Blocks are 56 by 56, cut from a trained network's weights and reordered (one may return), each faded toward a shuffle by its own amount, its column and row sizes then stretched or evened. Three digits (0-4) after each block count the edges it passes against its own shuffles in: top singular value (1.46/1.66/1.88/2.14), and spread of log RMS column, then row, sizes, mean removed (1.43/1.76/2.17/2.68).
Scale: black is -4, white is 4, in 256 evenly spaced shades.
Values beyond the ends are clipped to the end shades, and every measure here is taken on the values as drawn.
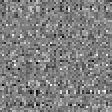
3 1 3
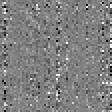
2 4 0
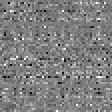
3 0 4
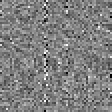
2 2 0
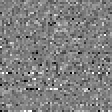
0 0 3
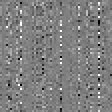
4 4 1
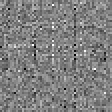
1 3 2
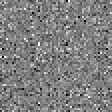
2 1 1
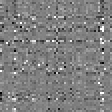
4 3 3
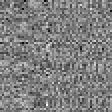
4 1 1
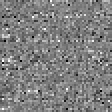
2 0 3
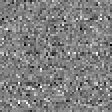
2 0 3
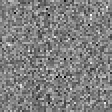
0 0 0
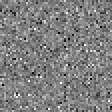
1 0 1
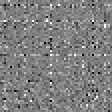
2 2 3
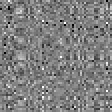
4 2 1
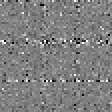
3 2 3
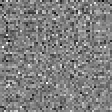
3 0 2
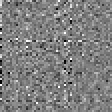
3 3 1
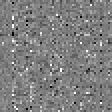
1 3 2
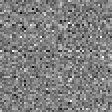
4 2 2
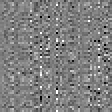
4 4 0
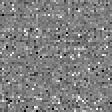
0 0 3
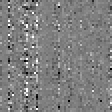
2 4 0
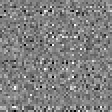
3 1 3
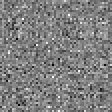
3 0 1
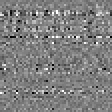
4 0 4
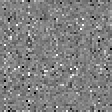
0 2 1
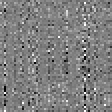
4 4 0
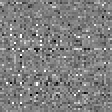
2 1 3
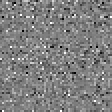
0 1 3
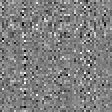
4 3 2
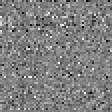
2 0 3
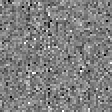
1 1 0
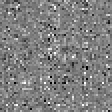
2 3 1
